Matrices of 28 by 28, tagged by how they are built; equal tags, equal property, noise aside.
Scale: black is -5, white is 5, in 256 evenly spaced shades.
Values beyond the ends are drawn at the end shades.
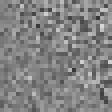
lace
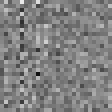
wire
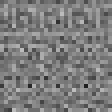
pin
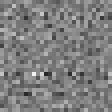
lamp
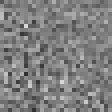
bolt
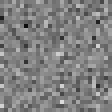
wire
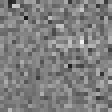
lace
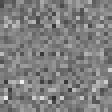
lamp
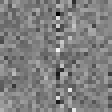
wire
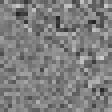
lace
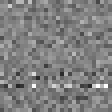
lamp
